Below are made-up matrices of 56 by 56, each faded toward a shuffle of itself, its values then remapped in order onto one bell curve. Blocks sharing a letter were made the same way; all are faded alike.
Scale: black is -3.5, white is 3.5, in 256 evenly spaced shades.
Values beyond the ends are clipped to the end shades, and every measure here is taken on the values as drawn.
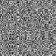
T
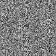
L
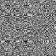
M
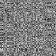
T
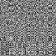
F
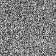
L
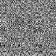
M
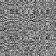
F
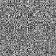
M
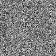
L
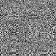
M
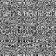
M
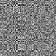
F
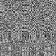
T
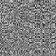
T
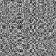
T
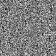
L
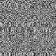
T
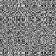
F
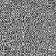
T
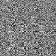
M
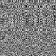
F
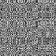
F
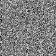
L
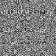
M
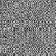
F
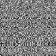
M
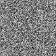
L
